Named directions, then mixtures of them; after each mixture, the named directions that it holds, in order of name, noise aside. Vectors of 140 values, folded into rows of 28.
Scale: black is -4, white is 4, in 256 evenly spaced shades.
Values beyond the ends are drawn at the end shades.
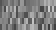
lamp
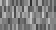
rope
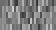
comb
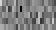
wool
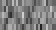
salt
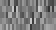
comb, lamp.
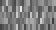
rope, wool.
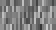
comb, salt.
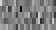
wool.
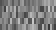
lamp.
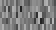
lamp, wool.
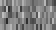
salt, wool.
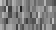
salt, wool.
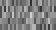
lamp, rope.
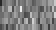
lamp, wool.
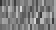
comb, wool.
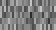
lamp, rope.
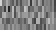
rope, wool.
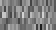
rope, salt.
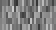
comb.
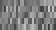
lamp.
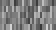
comb, salt.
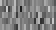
lamp, wool.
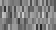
rope, salt.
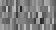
lamp, wool.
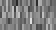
comb, rope.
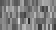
comb, lamp.
